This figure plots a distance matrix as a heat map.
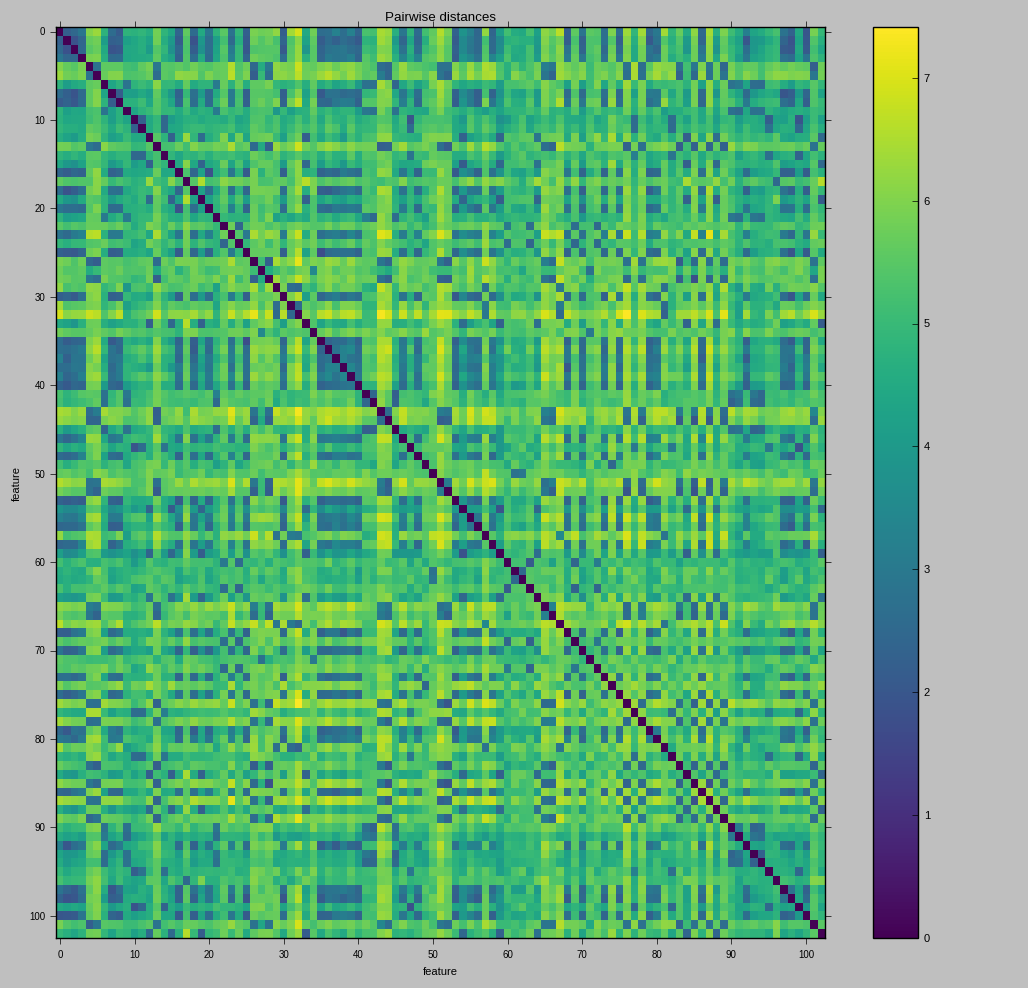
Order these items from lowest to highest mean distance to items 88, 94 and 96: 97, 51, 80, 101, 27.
97, 80, 27, 101, 51
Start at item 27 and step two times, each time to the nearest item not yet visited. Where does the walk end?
34
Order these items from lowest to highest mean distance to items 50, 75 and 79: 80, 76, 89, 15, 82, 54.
80, 54, 15, 82, 89, 76
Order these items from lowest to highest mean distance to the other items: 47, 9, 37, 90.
37, 9, 47, 90
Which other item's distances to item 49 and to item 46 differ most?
74
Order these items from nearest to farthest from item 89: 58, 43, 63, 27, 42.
43, 27, 63, 42, 58
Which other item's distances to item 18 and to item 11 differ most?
36
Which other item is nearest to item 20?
16
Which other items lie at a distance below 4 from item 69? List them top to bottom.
22, 24, 60, 63, 72
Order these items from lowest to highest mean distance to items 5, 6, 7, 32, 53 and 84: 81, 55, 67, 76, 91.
91, 55, 81, 67, 76
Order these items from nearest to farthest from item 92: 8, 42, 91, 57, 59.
8, 59, 91, 42, 57
